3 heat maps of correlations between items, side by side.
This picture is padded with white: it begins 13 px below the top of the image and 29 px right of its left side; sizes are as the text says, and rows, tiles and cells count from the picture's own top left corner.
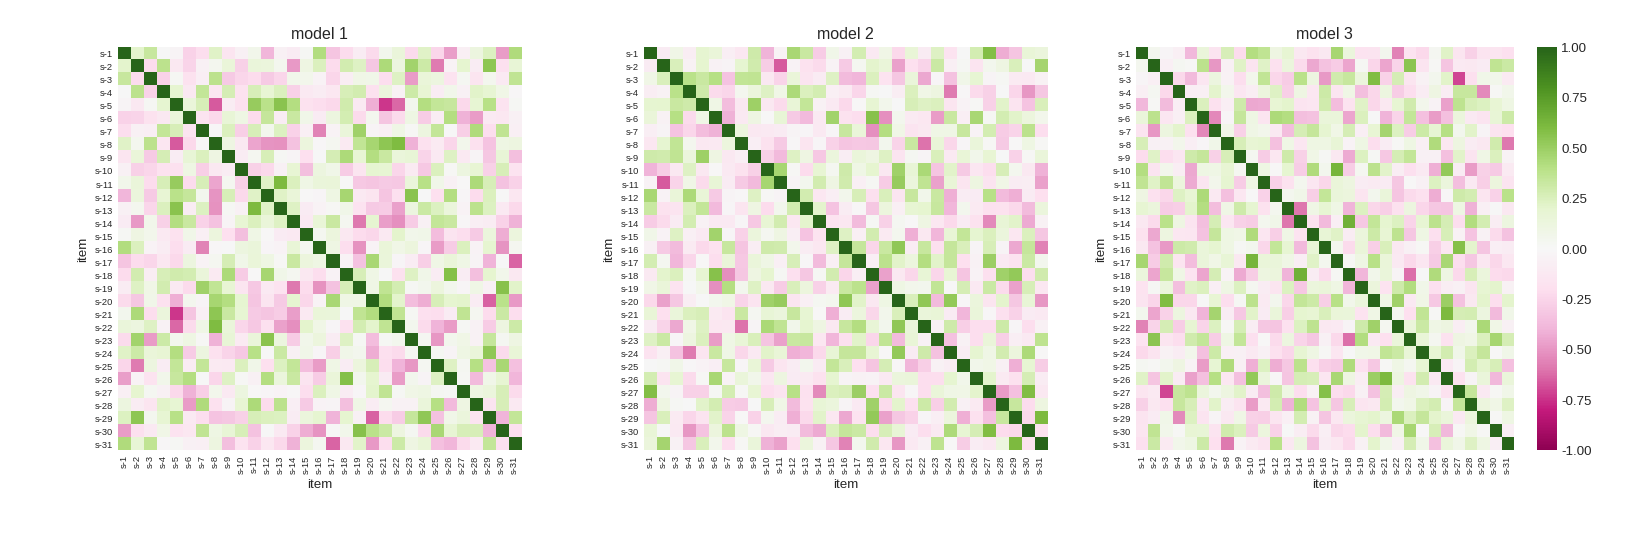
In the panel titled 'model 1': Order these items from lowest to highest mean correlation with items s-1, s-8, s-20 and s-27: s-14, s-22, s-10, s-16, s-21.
s-14, s-10, s-16, s-22, s-21
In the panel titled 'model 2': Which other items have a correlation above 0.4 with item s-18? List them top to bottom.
s-6, s-28, s-29
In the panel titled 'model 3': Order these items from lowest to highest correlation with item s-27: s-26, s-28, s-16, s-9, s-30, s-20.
s-20, s-26, s-30, s-9, s-28, s-16
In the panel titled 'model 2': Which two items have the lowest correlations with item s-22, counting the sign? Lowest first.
s-8, s-3
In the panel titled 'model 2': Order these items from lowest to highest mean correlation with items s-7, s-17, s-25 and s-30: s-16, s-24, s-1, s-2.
s-2, s-1, s-24, s-16
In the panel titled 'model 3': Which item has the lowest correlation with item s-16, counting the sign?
s-3
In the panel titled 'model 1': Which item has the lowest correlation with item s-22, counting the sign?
s-5
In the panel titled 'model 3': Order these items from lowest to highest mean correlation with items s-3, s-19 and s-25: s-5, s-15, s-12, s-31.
s-12, s-31, s-5, s-15
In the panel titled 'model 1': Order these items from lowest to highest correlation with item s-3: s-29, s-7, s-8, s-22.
s-7, s-29, s-22, s-8
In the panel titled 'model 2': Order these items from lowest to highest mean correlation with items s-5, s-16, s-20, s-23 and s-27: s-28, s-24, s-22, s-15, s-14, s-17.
s-14, s-28, s-15, s-24, s-22, s-17
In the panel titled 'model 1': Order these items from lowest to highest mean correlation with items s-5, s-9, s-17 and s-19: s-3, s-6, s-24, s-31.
s-31, s-3, s-24, s-6
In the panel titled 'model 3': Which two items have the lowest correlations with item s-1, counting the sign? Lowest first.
s-22, s-5
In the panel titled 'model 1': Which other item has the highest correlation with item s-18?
s-26
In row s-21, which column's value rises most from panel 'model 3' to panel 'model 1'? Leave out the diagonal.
s-2
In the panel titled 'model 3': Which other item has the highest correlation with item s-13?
s-6
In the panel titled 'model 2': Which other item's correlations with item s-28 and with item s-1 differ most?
s-27
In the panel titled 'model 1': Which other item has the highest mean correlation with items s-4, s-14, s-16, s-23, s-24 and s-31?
s-29
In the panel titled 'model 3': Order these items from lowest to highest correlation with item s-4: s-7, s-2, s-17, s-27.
s-17, s-2, s-7, s-27
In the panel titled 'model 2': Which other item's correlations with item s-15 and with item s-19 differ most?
s-6
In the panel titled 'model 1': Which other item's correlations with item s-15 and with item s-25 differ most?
s-30
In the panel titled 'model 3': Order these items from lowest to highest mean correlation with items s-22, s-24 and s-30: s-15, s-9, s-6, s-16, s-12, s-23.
s-12, s-6, s-16, s-15, s-9, s-23
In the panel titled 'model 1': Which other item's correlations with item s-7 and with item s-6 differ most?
s-28
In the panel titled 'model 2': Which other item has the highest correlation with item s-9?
s-5
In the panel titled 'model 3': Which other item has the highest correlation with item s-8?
s-25
